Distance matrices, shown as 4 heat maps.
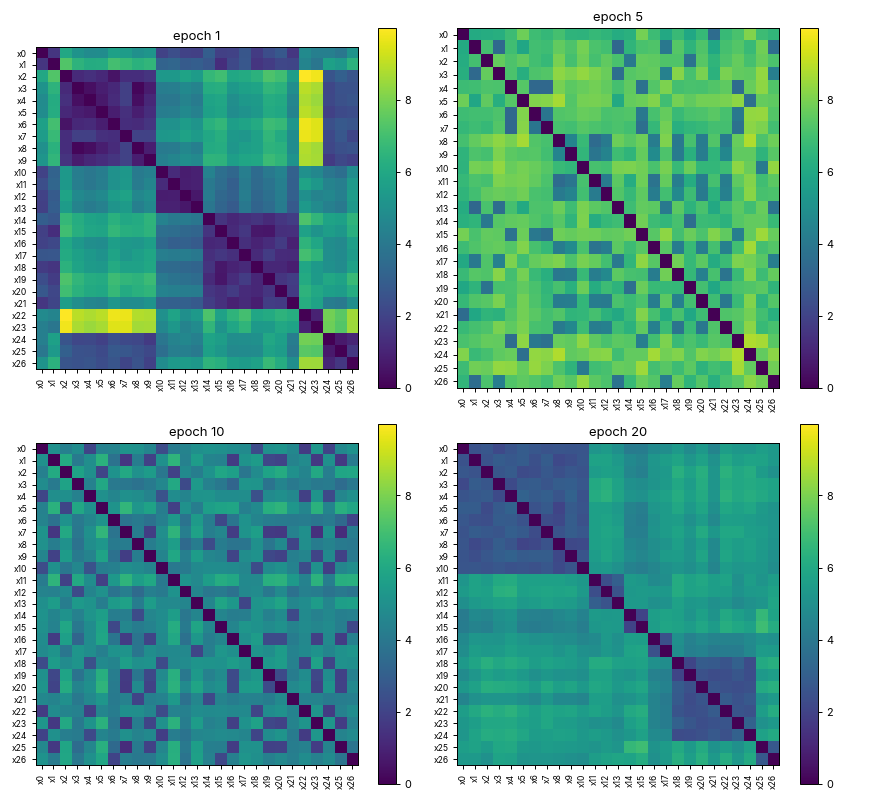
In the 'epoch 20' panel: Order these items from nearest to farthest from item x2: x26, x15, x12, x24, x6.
x6, x15, x26, x12, x24
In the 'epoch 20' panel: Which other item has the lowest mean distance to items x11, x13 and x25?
x12
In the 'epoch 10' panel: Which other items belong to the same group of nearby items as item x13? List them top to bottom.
x17
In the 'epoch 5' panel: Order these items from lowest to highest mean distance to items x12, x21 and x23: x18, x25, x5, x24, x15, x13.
x18, x15, x13, x25, x5, x24
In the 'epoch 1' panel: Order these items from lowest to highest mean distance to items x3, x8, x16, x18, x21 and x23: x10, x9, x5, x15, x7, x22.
x15, x10, x5, x9, x7, x22
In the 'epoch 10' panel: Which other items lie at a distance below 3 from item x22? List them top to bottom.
x0, x4, x10, x18, x24
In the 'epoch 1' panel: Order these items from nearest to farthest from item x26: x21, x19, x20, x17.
x21, x17, x20, x19
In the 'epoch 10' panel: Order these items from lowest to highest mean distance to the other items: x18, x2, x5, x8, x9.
x9, x8, x18, x2, x5
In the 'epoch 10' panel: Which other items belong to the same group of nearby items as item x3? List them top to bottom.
x12
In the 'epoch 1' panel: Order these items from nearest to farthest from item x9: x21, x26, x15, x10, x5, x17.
x5, x26, x10, x21, x17, x15
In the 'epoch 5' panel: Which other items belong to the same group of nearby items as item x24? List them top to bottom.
x5
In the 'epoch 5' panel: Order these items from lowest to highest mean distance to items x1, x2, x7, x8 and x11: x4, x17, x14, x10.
x14, x4, x17, x10
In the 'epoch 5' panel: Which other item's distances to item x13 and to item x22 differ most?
x3
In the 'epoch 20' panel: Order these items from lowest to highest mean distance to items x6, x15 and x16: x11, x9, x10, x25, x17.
x10, x9, x17, x11, x25
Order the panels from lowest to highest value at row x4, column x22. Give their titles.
epoch 10, epoch 20, epoch 5, epoch 1
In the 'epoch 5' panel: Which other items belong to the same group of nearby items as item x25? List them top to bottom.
x10
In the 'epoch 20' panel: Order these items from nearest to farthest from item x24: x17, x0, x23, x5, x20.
x20, x23, x17, x0, x5
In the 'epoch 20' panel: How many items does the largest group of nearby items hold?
11
